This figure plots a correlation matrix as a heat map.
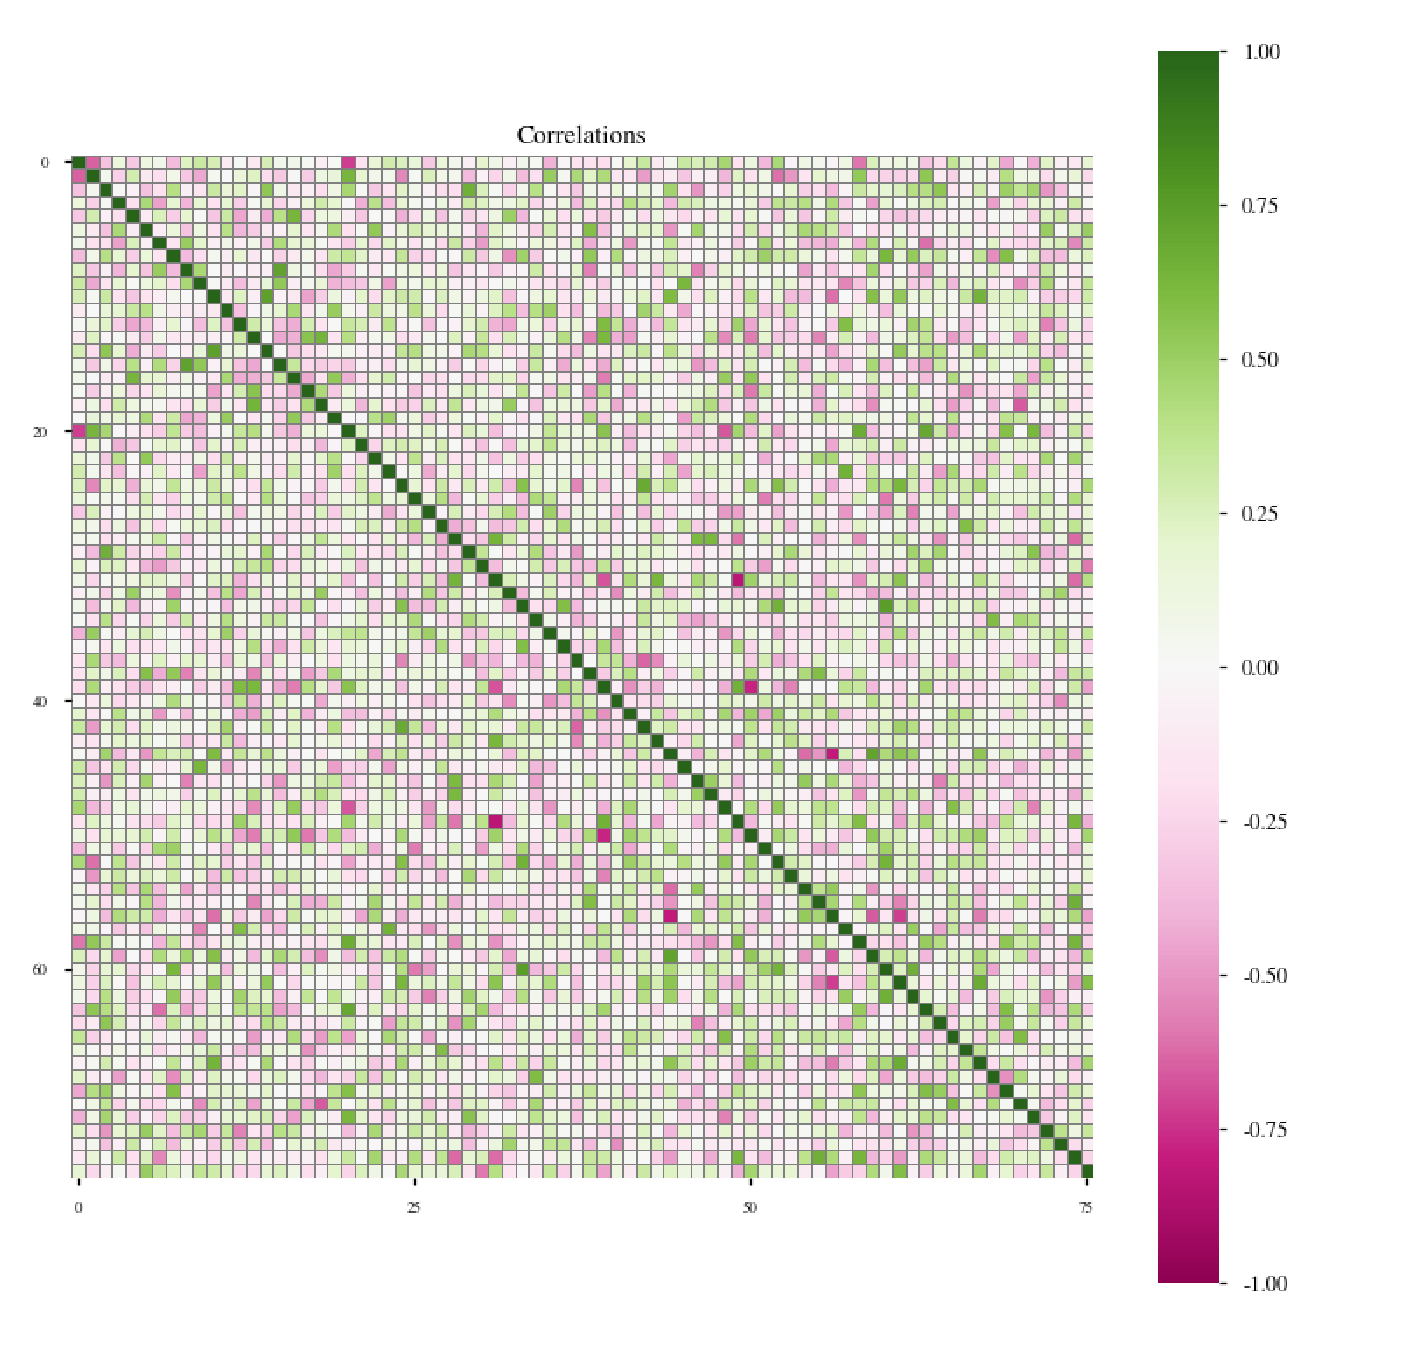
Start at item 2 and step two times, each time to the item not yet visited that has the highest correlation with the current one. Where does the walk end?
71
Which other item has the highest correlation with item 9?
45
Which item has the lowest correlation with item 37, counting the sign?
42
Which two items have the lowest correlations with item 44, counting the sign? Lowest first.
56, 54
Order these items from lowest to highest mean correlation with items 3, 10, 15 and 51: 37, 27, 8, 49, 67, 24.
49, 37, 27, 8, 24, 67
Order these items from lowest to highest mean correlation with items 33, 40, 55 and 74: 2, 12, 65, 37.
2, 37, 12, 65
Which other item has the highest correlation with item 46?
28
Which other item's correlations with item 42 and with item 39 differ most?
50
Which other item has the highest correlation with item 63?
20
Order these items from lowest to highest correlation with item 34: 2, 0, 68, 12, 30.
0, 12, 30, 2, 68
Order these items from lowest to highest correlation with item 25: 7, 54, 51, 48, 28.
51, 28, 7, 48, 54
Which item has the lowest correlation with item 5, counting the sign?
44
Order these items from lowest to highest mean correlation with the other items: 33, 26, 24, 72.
26, 72, 33, 24
